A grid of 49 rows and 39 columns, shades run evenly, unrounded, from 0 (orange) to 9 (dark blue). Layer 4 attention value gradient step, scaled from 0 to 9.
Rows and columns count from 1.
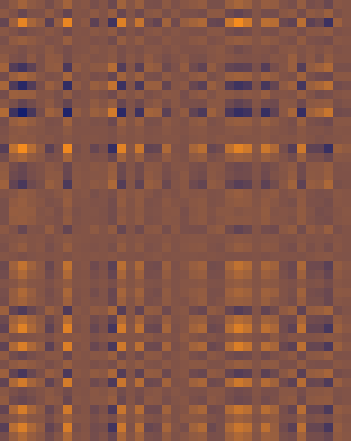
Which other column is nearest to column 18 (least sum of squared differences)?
24
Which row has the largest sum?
13
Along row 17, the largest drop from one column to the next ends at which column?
14
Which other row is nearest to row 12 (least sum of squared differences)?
2
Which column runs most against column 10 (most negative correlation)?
20
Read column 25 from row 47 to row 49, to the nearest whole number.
5 5 5
